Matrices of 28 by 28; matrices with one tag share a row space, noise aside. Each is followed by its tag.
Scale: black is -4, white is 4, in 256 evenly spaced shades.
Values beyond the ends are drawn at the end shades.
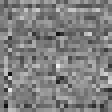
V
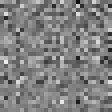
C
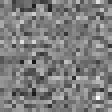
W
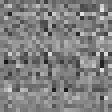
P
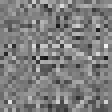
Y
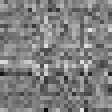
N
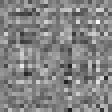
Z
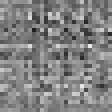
N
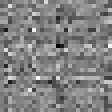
V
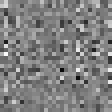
C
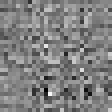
N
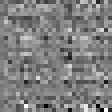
Z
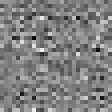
W
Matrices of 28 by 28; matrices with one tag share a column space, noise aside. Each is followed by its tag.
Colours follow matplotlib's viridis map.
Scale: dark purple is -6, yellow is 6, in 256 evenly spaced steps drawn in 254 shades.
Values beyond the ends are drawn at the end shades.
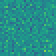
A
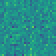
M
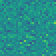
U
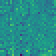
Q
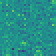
Q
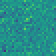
A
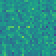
M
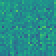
M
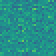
A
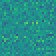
U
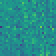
M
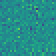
A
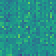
M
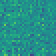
Q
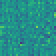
M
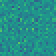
A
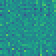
Q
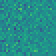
A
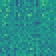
Q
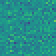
U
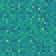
A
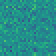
A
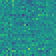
Q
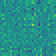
Q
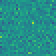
U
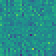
Q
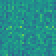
M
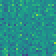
Q
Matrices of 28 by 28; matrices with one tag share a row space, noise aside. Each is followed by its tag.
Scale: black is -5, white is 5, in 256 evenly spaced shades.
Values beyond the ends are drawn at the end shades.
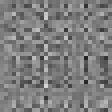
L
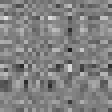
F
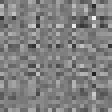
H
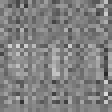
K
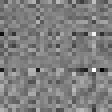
H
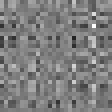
H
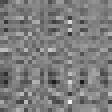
F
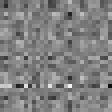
F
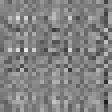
K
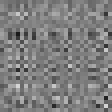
K
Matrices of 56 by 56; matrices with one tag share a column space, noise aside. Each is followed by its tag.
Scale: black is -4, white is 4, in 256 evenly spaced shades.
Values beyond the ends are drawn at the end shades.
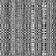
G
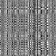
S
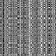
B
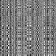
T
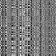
T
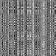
S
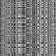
B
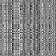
G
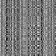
T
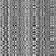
T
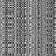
B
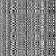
S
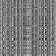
T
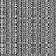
B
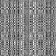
S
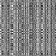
G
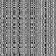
B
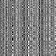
T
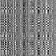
S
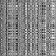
G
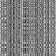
B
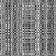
G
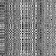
G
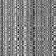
T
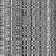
T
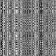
S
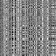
T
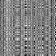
T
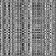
G
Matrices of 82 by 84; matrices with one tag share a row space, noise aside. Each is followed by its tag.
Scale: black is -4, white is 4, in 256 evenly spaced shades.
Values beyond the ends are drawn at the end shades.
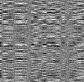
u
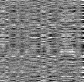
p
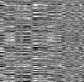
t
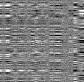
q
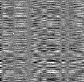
u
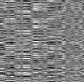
t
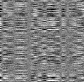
u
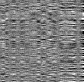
p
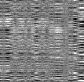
q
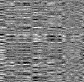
t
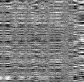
q
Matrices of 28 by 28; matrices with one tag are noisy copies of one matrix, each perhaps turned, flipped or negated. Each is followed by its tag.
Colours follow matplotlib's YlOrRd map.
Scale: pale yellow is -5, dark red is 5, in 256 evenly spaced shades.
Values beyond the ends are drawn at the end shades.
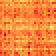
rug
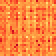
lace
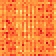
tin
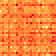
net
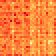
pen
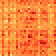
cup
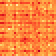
net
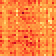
cup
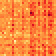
pen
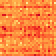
rug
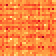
lace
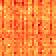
net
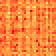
lace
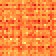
lace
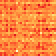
net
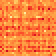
lace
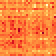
cup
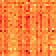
rug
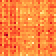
cup
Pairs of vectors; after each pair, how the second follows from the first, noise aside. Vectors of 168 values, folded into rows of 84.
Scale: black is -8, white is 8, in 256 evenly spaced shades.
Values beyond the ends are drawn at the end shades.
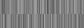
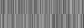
shuffled.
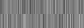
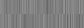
negated, shrunk.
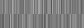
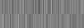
negated, shrunk.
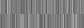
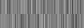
negated.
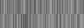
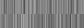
negated.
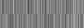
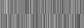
shuffled.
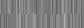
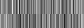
negated, scaled up.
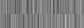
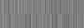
reversed, shrunk.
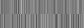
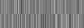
negated.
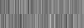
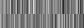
reversed, scaled up.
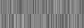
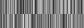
reversed, scaled up.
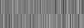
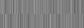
reversed, shrunk.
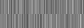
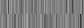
negated.
